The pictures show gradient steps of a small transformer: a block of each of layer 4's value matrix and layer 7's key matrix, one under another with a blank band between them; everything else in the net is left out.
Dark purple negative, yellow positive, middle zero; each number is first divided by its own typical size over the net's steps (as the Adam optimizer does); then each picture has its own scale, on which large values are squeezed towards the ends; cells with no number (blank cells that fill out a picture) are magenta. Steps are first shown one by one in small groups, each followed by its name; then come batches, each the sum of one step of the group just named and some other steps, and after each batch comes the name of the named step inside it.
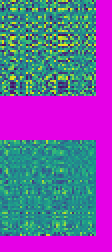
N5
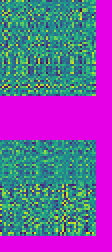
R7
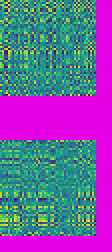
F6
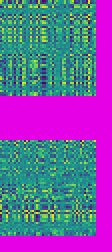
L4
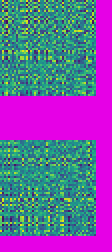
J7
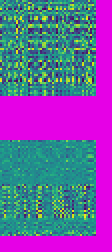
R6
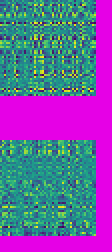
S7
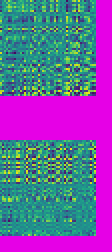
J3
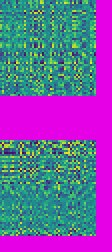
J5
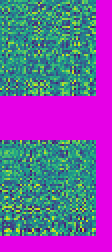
R7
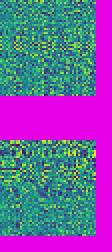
J5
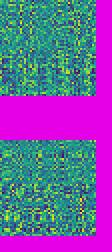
L4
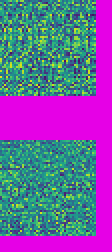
R7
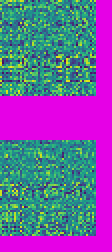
F6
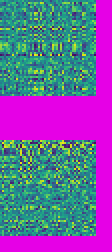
J5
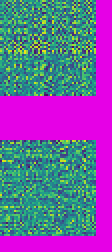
F6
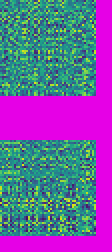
J7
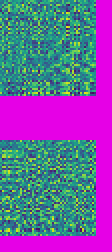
J3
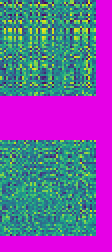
L4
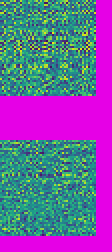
N5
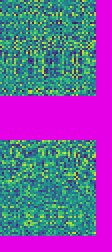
S7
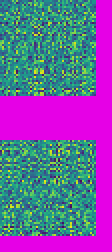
S7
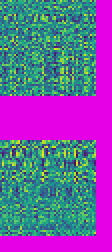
R6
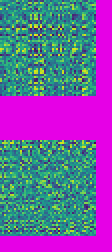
R6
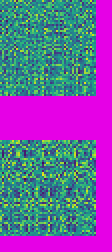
J7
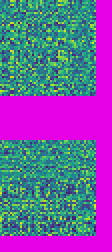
J5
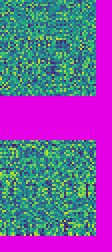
R7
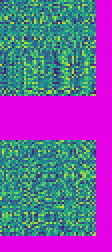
S7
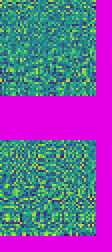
F6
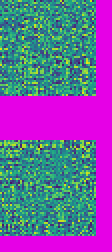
J7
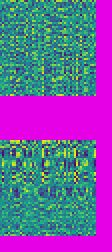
N5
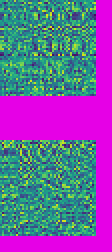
J5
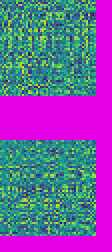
R7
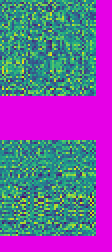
J5
